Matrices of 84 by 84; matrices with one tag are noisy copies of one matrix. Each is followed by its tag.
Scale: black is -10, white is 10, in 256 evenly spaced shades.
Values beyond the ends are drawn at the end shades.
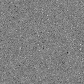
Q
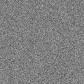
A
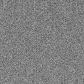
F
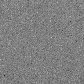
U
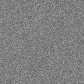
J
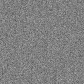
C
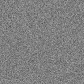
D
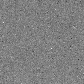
F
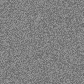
D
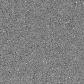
F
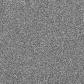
U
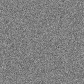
D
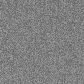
F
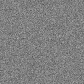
J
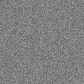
A
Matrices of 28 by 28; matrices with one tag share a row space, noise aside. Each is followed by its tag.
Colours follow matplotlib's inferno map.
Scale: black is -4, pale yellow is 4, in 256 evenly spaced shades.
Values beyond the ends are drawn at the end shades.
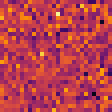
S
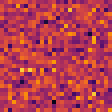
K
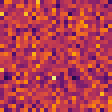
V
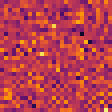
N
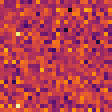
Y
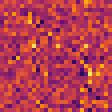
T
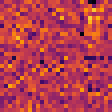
T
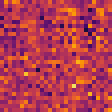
K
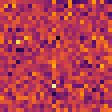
Y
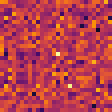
V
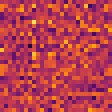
S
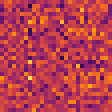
S
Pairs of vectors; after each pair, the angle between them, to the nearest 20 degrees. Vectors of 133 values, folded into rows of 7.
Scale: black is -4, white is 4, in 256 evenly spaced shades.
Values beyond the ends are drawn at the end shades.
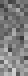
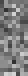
60 degrees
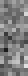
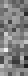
160 degrees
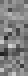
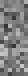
140 degrees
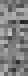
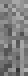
100 degrees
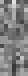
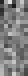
120 degrees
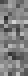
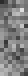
60 degrees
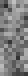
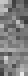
100 degrees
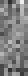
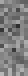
100 degrees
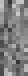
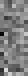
60 degrees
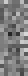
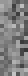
120 degrees
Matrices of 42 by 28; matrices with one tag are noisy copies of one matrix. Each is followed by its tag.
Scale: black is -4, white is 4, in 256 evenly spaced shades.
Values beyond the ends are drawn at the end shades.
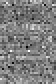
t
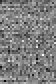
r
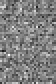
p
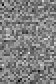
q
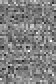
t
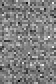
q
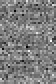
t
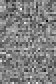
p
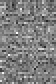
p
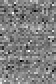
t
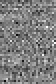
r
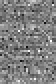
t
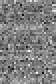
t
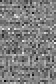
r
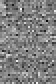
p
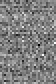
r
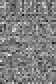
p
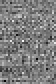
r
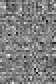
p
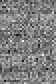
r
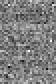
t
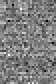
p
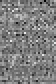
r
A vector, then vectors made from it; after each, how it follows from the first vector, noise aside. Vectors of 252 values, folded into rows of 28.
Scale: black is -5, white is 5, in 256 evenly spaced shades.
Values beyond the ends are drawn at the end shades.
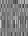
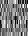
negated, scaled up.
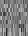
wrapped around, negated.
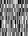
negated, scaled up.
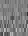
reversed, negated, partly zeroed.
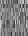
copied.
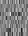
wrapped around, negated.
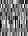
negated, scaled up.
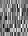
wrapped around, scaled up.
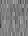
negated, shrunk.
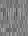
wrapped around, negated, shrunk.
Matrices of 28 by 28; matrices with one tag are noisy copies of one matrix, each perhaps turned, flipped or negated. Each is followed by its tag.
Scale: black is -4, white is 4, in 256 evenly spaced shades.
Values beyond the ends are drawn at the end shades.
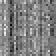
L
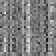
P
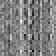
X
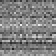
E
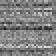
P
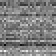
L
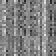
L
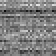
L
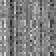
L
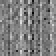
X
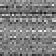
E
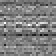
X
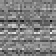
X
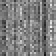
L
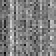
L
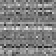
P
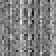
X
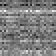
L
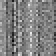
E
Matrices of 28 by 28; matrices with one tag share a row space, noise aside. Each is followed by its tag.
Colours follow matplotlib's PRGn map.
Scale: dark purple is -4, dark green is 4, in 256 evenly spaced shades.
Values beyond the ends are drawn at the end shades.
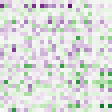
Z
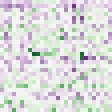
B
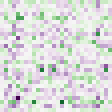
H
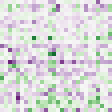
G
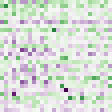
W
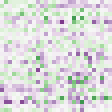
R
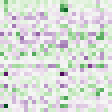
W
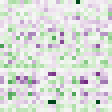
G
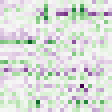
R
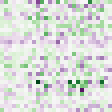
R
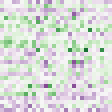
R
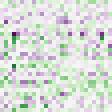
W
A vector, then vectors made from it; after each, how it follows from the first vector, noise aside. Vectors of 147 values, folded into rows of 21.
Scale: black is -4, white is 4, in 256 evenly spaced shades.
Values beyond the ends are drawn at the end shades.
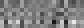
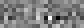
wrapped around, negated.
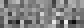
negated.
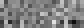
negated.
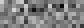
wrapped around, negated.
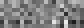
negated.
